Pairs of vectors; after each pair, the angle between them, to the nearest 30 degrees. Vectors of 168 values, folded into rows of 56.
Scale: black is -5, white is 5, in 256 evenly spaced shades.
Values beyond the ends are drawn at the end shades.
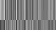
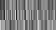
150 degrees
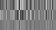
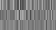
150 degrees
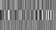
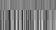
90 degrees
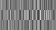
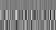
90 degrees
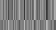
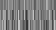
120 degrees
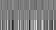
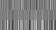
30 degrees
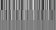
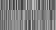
60 degrees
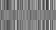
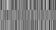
150 degrees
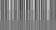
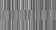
120 degrees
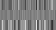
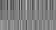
90 degrees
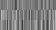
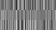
60 degrees
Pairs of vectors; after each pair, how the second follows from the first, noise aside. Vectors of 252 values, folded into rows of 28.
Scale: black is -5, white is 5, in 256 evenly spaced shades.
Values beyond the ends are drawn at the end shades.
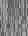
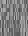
reversed.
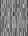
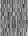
negated.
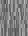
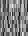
reversed, negated, scaled up.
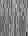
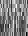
scaled up.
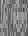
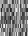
reversed, negated, scaled up.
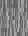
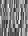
wrapped around, scaled up.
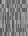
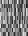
reversed, scaled up.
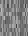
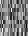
reversed, negated, scaled up.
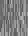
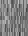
reversed.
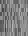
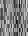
wrapped around, scaled up.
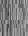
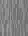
negated, shrunk.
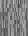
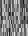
reversed, scaled up.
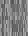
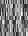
wrapped around, scaled up.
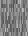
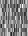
reversed, scaled up.
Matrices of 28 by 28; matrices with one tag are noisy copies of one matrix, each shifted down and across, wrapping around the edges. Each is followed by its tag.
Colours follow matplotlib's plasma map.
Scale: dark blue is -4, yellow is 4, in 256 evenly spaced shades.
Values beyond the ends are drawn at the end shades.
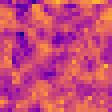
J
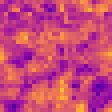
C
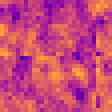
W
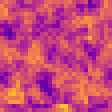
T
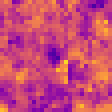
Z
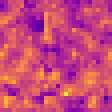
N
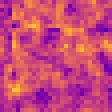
W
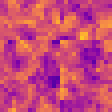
N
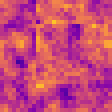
W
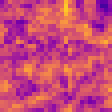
C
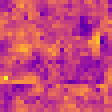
Z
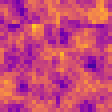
T
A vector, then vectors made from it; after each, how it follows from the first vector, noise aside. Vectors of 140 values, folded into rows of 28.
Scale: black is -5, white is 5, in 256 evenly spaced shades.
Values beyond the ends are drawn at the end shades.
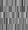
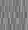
reversed, negated, shrunk.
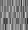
reversed.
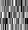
reversed, scaled up.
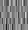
wrapped around.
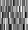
reversed, negated, scaled up.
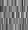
copied.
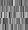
reversed.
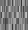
reversed.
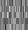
reversed.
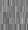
wrapped around, negated, shrunk.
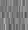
reversed, negated, shrunk.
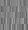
wrapped around, negated, shrunk.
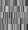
wrapped around.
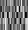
reversed, negated, scaled up.
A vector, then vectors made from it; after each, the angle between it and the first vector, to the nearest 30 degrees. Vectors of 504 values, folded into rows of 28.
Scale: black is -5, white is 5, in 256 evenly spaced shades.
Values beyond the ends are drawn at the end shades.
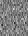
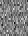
30 degrees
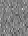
90 degrees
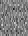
150 degrees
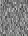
60 degrees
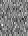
150 degrees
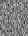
120 degrees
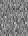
150 degrees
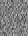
120 degrees
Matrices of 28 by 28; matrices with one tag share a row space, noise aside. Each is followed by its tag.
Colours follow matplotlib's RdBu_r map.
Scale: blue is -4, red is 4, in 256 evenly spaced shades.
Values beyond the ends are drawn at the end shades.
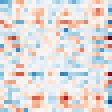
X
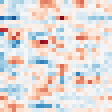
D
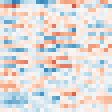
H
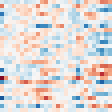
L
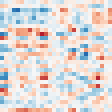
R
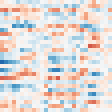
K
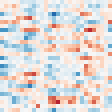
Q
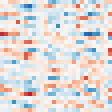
Q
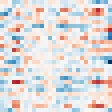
X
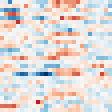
H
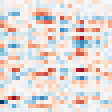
D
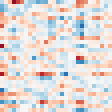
D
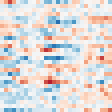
H
